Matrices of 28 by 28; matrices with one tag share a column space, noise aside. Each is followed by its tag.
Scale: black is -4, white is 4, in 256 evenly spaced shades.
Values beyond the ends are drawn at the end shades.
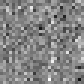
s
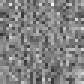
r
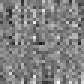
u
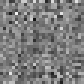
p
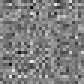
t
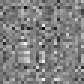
s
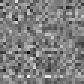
t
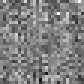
p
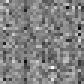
s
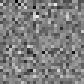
t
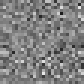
t
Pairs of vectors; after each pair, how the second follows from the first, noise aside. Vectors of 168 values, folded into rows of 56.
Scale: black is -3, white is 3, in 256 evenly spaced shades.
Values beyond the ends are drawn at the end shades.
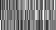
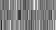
reversed, negated, partly zeroed.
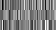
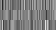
shrunk.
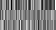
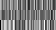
reversed, negated.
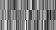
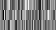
wrapped around, negated.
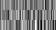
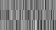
shrunk.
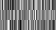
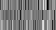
reversed, negated, partly zeroed.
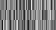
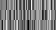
copied.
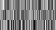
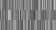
wrapped around, negated, shrunk.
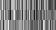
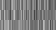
shrunk.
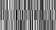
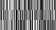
copied.
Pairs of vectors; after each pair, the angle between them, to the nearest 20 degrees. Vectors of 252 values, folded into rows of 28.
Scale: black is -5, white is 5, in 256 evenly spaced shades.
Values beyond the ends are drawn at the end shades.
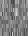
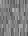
60 degrees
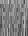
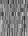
140 degrees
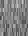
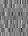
100 degrees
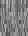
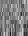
100 degrees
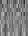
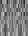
20 degrees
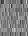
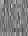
140 degrees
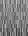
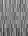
20 degrees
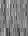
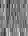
160 degrees
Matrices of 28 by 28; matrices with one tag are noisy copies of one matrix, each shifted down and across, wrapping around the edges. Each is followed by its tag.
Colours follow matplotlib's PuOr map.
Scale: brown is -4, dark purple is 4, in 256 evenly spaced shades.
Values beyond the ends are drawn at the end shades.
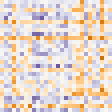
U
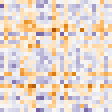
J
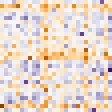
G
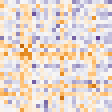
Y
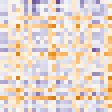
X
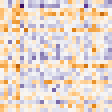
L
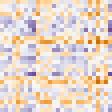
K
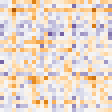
X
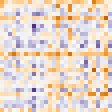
L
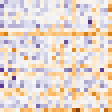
L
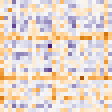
K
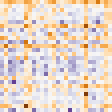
X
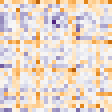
X
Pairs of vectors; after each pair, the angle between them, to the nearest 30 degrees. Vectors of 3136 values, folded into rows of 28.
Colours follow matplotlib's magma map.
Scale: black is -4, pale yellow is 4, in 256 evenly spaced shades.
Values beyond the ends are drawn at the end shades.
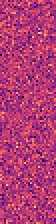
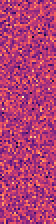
150 degrees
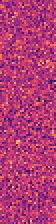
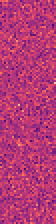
60 degrees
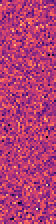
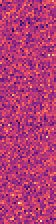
150 degrees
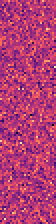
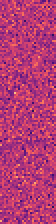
120 degrees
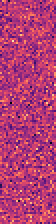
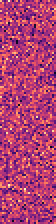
120 degrees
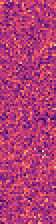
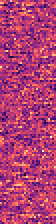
30 degrees
